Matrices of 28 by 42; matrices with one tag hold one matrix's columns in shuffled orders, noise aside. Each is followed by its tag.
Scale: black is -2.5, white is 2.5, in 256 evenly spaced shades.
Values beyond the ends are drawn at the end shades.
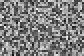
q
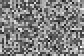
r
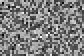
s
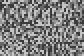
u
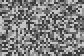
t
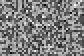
r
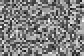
t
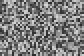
q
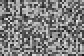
r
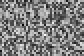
u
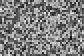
s
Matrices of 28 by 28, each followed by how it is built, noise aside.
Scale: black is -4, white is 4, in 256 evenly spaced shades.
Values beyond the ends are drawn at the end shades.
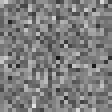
repeating rows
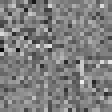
block diagonal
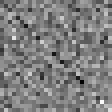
diagonal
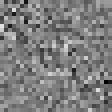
block diagonal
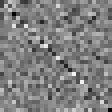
diagonal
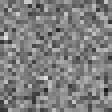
noise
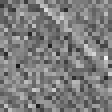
Toeplitz
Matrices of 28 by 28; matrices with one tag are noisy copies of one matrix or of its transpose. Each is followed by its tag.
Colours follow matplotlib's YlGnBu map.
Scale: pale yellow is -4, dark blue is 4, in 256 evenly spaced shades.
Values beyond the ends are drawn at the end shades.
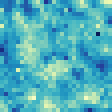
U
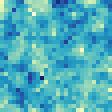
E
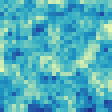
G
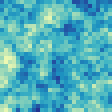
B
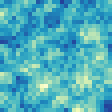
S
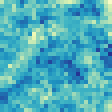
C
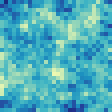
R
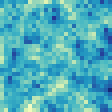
G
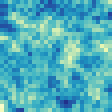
U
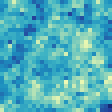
S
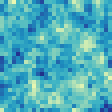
S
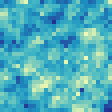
S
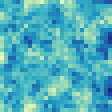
G
